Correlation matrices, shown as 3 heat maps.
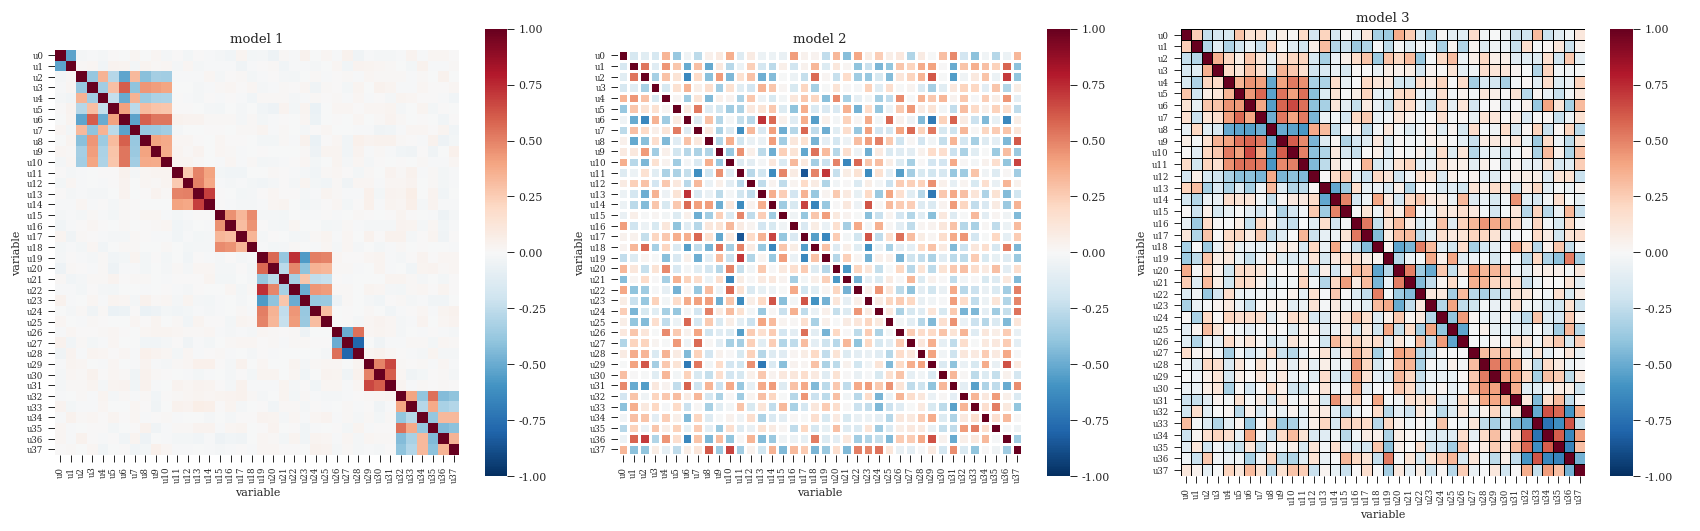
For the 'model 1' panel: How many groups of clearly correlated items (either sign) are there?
8
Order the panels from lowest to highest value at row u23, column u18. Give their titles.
model 2, model 1, model 3
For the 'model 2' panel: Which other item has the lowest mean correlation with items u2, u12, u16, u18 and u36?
u6
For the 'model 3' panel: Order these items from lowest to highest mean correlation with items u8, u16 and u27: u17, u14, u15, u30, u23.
u14, u23, u15, u17, u30
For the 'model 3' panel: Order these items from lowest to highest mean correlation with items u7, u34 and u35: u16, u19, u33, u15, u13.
u33, u19, u15, u13, u16
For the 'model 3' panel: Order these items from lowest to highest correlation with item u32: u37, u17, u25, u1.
u25, u17, u1, u37
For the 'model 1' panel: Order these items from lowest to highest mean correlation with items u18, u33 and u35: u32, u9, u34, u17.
u34, u9, u17, u32
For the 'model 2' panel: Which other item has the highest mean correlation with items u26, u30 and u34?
u4
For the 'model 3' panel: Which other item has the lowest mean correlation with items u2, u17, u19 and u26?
u1
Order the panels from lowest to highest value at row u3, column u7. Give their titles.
model 1, model 2, model 3
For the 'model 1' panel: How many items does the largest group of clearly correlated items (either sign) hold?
9
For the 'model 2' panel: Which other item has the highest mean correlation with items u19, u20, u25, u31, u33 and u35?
u13
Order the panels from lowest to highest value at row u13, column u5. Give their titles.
model 3, model 1, model 2
